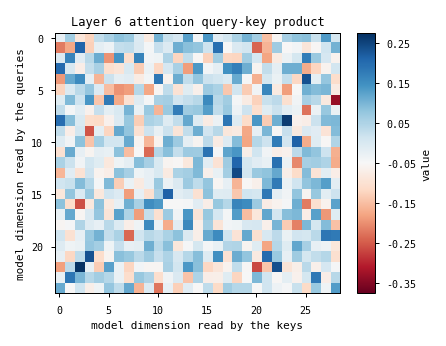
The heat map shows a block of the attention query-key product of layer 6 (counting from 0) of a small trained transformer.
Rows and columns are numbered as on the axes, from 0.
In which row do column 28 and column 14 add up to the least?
6
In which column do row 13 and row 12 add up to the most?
18
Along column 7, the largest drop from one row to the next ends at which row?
11
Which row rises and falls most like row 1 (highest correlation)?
22
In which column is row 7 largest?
12
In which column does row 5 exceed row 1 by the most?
21
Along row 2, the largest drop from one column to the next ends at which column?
5
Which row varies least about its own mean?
20
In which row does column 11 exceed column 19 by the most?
10
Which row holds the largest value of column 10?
4
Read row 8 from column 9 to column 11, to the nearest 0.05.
0.05 0.05 0
